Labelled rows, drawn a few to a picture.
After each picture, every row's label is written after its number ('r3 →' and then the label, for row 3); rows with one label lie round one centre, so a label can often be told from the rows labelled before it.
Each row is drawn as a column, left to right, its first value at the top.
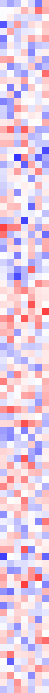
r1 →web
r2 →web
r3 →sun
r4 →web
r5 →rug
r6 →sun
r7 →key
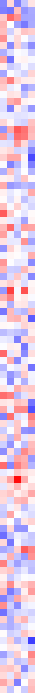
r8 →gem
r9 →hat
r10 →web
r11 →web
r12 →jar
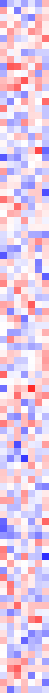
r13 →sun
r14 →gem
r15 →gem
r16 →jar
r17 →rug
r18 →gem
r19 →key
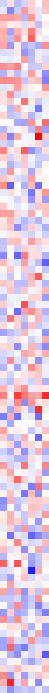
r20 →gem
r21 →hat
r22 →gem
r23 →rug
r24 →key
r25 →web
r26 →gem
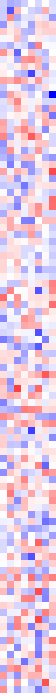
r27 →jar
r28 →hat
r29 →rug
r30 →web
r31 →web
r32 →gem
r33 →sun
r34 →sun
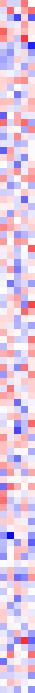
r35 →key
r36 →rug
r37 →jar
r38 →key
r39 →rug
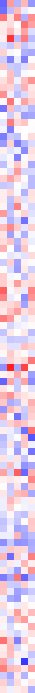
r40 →hat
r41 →key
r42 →sun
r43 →key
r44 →hat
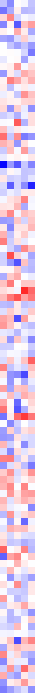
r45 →web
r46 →hat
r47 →jar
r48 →hat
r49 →hat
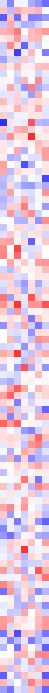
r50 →rug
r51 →gem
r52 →rug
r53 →web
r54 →jar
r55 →rug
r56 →rug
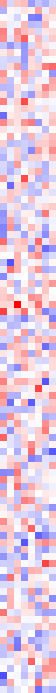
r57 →key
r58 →jar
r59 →rug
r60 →key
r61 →jar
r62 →rug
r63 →gem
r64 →gem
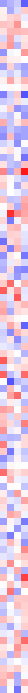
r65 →sun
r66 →gem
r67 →hat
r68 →sun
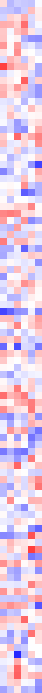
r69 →gem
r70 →gem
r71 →gem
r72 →gem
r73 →web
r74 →web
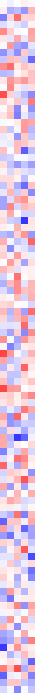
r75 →rug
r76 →gem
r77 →hat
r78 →web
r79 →key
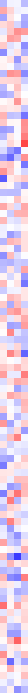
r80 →sun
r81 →key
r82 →key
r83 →web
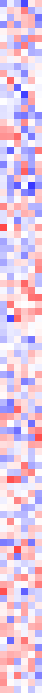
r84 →jar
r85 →jar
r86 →web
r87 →sun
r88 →hat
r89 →rug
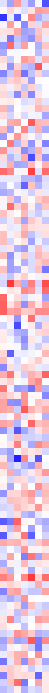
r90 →rug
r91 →sun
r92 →jar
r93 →web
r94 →sun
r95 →rug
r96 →sun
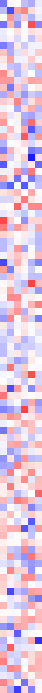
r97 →jar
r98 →hat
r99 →rug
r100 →web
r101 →sun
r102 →jar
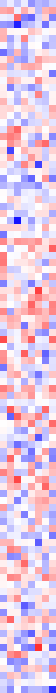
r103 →rug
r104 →web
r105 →web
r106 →rug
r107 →rug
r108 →hat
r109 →web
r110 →rug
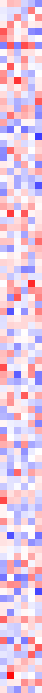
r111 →key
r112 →gem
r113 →hat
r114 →gem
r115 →sun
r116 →hat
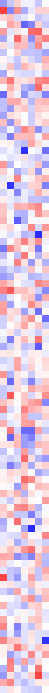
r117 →sun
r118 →hat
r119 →key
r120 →web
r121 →web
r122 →gem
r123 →jar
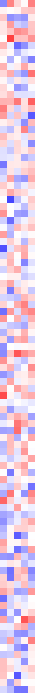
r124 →gem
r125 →key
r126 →rug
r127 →rug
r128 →key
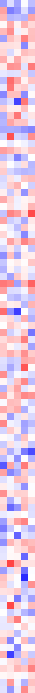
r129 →sun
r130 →gem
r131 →gem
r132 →key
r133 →gem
